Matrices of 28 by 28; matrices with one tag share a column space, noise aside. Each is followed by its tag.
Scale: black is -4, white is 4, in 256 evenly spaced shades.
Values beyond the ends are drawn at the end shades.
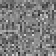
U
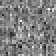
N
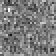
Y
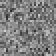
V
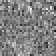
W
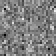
N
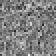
W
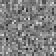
Y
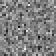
V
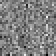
U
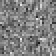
Y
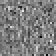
N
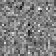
W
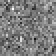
Y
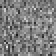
N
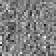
U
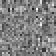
Y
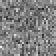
N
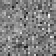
U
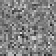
U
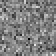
V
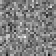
U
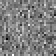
U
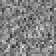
N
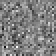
U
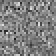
W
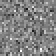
V
